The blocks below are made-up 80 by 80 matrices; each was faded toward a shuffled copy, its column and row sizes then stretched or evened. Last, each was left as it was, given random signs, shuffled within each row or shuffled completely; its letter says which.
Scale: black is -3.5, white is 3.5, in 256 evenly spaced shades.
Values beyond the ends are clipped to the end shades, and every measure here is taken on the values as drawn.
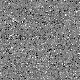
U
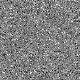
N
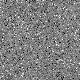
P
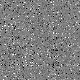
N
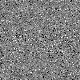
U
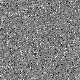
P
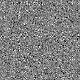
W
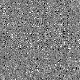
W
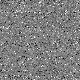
U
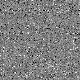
U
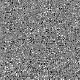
N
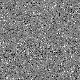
U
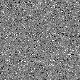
U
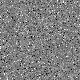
P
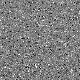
U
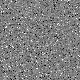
P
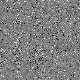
N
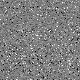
U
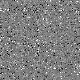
N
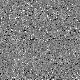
U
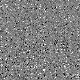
N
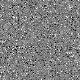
N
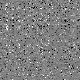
W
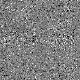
N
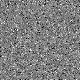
U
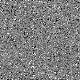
N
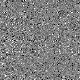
W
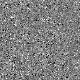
N
